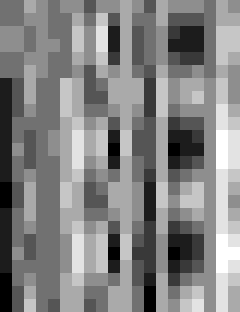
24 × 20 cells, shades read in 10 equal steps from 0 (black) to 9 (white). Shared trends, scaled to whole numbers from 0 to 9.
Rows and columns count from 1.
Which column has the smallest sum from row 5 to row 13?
1
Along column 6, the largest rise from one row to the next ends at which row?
7
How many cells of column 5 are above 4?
3
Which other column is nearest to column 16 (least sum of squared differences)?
10
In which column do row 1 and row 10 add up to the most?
19
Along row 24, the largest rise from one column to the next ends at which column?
14
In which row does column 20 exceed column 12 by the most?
20
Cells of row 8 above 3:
15
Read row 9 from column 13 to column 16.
2 7 4 5
